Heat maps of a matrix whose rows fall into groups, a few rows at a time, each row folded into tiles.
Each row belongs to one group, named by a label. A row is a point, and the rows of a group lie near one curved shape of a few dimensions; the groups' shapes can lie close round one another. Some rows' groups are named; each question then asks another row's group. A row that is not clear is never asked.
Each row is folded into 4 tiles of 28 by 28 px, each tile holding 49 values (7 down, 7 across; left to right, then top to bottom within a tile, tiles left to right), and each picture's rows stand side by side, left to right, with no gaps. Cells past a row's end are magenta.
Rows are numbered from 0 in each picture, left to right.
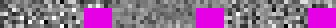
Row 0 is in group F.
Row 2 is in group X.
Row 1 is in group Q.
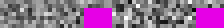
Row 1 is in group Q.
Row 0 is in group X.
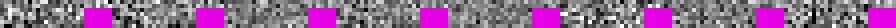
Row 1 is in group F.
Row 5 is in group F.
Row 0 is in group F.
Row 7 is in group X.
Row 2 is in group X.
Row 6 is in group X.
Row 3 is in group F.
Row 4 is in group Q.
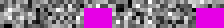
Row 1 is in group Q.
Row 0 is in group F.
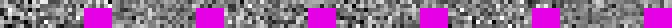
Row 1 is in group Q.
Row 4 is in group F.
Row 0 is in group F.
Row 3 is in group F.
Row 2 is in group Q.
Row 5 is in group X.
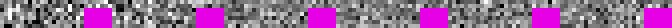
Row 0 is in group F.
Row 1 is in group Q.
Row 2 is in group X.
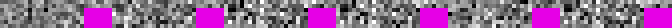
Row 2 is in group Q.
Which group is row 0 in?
X
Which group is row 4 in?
Q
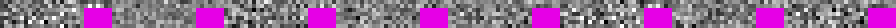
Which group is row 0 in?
F
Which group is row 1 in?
Q
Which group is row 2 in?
F
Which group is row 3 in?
Q
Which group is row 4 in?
X
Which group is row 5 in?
F
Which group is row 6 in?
Q
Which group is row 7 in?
X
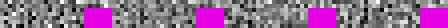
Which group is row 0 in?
X
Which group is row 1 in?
X
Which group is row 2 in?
F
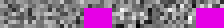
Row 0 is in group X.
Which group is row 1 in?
F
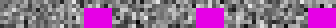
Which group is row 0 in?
F
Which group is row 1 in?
F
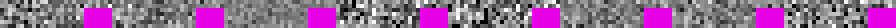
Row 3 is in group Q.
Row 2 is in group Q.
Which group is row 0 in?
F
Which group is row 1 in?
Q
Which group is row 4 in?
F
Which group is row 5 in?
Q
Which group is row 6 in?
Q
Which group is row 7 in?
X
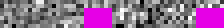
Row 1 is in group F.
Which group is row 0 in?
X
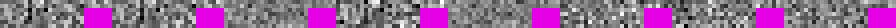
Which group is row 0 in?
X
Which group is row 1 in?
X
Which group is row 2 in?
Q
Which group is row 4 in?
Q
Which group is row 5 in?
F
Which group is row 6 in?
X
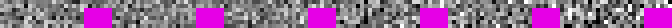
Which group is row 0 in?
Q
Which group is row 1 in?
F
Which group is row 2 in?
F
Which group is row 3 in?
X
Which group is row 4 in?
X
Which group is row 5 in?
F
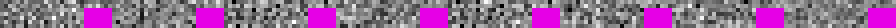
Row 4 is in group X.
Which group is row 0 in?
F
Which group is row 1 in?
X
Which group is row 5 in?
Q
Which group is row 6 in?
Q
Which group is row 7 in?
Q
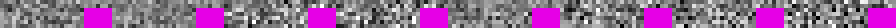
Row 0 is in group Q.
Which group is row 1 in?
Q
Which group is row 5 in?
Q
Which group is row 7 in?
X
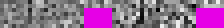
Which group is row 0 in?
X
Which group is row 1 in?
X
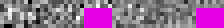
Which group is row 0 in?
F
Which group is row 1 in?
Q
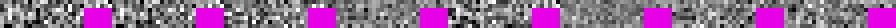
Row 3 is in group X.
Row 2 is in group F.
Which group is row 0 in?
F
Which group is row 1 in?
F
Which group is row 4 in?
F
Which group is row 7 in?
Q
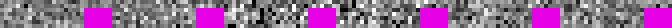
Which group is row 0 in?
Q
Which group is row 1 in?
F
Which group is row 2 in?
F
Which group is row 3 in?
Q
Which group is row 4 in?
Q
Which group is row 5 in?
Q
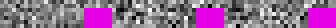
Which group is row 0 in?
F
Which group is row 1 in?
Q
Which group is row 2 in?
X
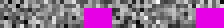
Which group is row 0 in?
F
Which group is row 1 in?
F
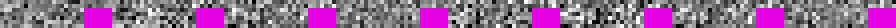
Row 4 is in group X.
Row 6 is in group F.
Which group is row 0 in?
Q
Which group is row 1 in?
Q
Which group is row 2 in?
F
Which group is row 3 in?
F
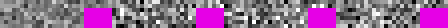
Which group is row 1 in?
F
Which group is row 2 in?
F
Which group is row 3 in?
Q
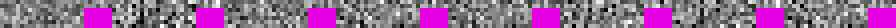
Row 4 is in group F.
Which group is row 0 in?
Q
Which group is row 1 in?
X
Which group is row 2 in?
X
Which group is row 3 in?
F
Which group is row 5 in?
X
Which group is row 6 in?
X
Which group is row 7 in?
F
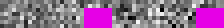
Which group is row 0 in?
F
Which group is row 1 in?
X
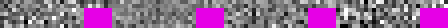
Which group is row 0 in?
F
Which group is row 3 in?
F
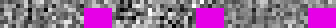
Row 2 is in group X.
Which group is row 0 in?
X
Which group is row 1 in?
Q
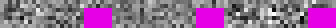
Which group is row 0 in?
Q
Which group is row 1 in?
X
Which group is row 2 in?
X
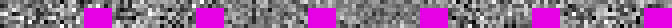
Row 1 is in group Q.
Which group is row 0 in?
F
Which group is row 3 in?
Q
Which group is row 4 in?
F
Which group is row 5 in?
X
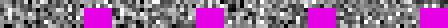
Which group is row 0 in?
F
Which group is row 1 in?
F
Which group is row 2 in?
Q
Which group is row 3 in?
F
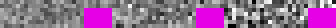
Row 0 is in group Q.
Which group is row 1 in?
Q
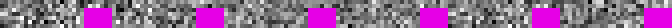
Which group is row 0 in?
F
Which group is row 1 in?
Q
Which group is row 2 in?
Q
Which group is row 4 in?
F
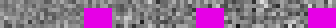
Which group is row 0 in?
Q
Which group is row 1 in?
Q
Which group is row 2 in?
X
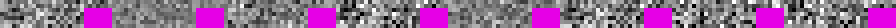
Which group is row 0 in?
Q
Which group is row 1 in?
Q
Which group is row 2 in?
Q
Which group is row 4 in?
Q
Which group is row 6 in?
X
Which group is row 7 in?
Q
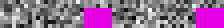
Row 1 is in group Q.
